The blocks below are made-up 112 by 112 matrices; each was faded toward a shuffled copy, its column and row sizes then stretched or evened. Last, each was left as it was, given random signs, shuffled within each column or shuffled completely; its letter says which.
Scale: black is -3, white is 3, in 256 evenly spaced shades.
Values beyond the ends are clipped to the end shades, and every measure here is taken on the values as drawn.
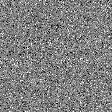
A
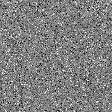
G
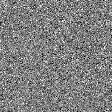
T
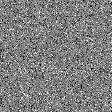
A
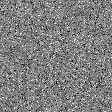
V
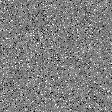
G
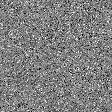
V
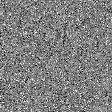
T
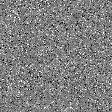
G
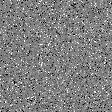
V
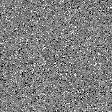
A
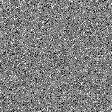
T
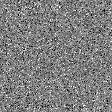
A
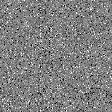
T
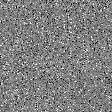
A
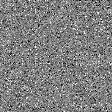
T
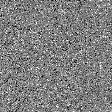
A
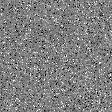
G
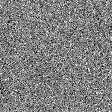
V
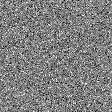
V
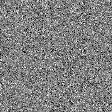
A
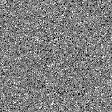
T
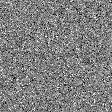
V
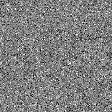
T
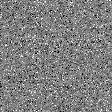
T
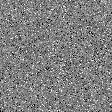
V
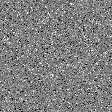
V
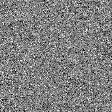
G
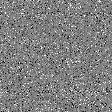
T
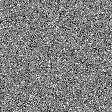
V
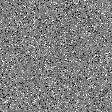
A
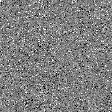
T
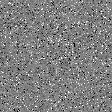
T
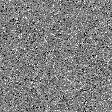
G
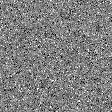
V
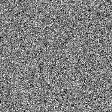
G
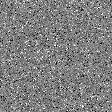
V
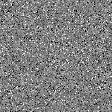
T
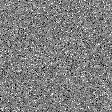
V
